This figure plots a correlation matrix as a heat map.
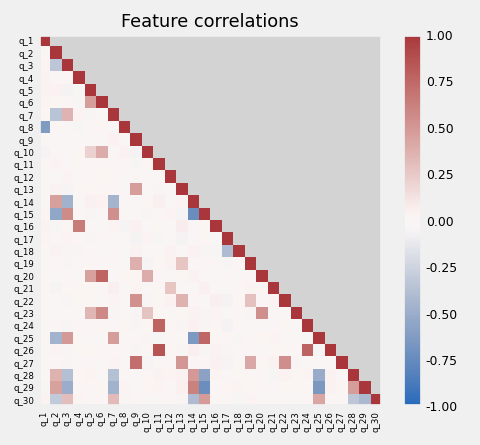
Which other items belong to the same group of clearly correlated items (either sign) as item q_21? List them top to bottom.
q_12
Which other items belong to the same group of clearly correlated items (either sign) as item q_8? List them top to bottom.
q_1
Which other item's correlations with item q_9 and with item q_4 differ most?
q_27
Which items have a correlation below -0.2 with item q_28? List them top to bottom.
q_3, q_7, q_15, q_25, q_30
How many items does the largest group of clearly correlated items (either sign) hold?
9
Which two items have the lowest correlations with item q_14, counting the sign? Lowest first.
q_15, q_25
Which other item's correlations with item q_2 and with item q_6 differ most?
q_20
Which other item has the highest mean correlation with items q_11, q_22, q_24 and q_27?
q_26
